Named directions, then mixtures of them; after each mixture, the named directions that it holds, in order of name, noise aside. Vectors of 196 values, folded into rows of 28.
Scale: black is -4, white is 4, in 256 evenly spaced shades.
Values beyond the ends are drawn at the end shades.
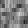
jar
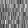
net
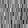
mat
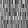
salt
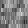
jar, net.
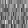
mat, net.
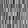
mat, net, salt.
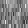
jar, mat, net.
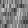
jar, salt.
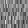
mat, net, salt.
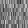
net.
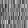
net, salt.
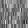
jar, mat, net.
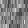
jar, mat, net.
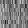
net, salt.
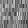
jar, salt.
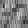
jar, salt.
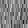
mat.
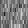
jar, mat.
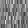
mat, net, salt.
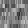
jar, salt.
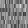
jar, net, salt.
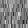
jar, mat, net.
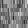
jar, net, salt.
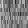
jar, net, salt.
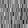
mat.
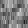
jar, net.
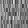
mat, salt.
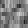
jar.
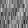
jar, net, salt.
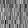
net.
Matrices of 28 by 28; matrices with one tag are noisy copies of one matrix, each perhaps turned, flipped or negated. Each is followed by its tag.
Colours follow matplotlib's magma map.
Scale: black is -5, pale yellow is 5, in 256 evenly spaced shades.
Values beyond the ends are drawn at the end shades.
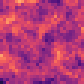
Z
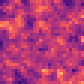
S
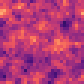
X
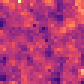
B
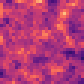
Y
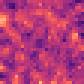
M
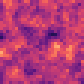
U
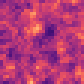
U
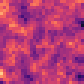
B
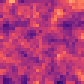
B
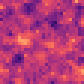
X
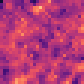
M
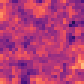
S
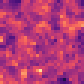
S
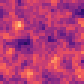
X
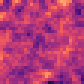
M
